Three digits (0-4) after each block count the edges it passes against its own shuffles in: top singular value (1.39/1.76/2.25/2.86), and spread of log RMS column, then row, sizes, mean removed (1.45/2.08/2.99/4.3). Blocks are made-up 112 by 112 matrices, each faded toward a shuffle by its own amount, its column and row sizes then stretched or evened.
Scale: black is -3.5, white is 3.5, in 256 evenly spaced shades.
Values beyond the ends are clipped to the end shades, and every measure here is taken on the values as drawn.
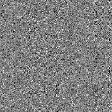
2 2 0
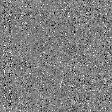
0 2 0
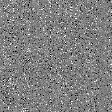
1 2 0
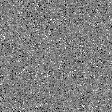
1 1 1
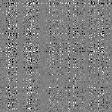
2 4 3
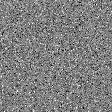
0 0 0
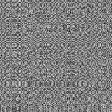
4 2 0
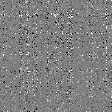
0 3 2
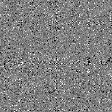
2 2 2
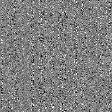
1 3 0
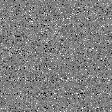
0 0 2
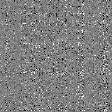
0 3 2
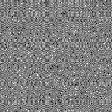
4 0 0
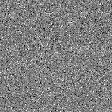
2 0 0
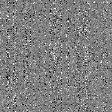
1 3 1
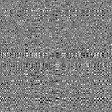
4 1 3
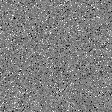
0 0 0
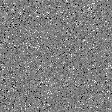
0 1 1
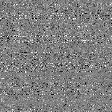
1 0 3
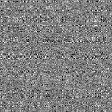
3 1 3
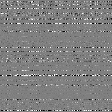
4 1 4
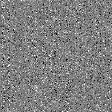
1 2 0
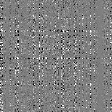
3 4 2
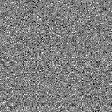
3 1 1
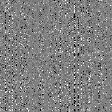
3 3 0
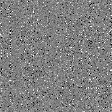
0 2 0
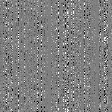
1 4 0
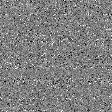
0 0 2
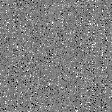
0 2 0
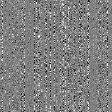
1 4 1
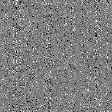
1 3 0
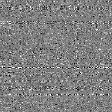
3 1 3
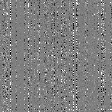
2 4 1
